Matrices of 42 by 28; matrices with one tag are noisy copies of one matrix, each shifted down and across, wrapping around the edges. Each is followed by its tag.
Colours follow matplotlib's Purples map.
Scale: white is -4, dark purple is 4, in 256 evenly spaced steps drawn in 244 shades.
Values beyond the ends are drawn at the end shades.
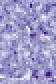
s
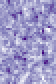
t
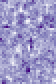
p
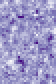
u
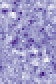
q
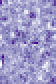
p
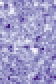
q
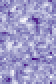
u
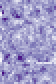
s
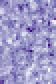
t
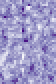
t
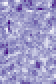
p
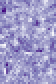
p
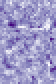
s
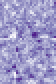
s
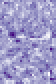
s
